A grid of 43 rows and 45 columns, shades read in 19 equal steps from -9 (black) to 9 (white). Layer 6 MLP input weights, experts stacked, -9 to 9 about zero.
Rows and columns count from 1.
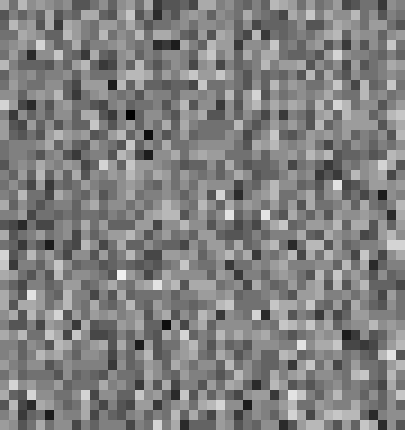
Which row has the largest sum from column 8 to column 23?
29
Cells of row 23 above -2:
28
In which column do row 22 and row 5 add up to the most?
26
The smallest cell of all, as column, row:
15, 12
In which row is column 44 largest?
36
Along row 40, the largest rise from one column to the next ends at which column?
21
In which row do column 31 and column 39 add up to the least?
34
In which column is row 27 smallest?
42
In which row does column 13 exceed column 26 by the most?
24
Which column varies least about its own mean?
23
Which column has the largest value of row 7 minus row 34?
40
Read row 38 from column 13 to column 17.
1 -1 -1 -2 3
